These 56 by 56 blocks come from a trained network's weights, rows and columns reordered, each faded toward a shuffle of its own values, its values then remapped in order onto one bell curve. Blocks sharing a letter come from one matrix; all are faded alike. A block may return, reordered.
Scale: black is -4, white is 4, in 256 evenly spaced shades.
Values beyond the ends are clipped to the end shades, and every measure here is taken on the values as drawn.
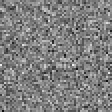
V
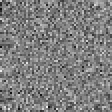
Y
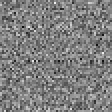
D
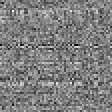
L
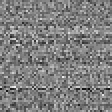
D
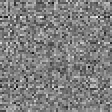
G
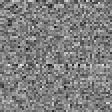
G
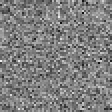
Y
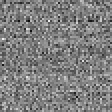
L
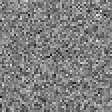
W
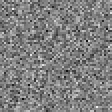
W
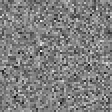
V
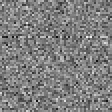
G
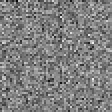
V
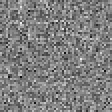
Y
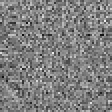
D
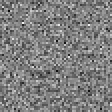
W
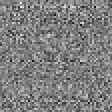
G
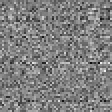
G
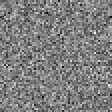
V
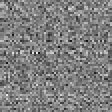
D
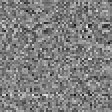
G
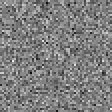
W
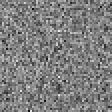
V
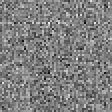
V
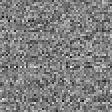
G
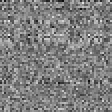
D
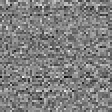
L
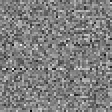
G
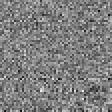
G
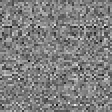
L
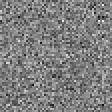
Y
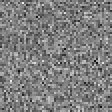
W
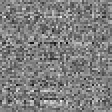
L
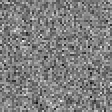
W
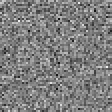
W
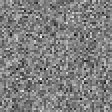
Y
